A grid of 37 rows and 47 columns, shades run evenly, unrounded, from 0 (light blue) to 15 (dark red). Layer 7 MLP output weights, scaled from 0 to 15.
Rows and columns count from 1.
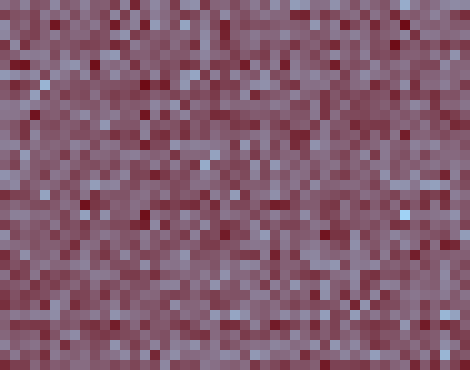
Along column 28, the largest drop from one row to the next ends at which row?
22
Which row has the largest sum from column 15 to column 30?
21
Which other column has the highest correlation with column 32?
19
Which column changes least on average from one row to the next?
39
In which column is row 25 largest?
45
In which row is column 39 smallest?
18
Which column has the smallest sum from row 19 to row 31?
36
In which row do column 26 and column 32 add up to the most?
13
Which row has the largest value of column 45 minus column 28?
20
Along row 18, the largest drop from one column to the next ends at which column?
46
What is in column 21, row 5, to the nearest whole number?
5
